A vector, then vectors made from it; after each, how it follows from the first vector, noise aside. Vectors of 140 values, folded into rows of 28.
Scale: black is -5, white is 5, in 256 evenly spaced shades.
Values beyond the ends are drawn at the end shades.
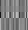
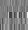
reversed, negated, partly zeroed.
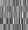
wrapped around, negated.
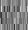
wrapped around, negated.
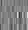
reversed, negated, partly zeroed.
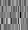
wrapped around.
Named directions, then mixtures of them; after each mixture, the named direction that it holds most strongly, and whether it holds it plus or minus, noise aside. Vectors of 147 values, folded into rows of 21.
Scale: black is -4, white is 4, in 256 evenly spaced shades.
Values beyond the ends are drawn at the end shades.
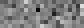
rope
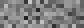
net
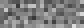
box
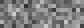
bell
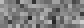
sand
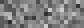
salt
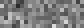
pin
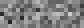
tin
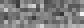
box, plus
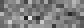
net, plus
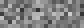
tin, plus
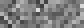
tin, minus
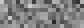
sand, plus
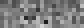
rope, plus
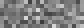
net, minus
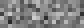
tin, plus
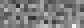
box, plus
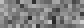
sand, plus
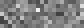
tin, minus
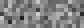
tin, plus
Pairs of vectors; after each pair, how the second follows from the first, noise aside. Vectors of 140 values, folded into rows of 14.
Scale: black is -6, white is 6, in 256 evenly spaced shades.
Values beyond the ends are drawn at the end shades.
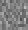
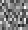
scaled up.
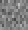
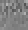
reversed, partly zeroed.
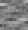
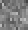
sign-scrambled.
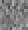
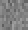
wrapped around, shrunk.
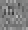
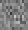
reversed, negated.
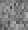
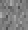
reversed, partly zeroed.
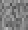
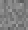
reversed, negated, shrunk.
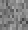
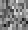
scaled up.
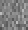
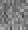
shuffled.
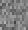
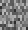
scaled up.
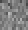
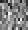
scaled up.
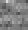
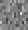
shuffled.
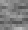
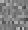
sign-scrambled.
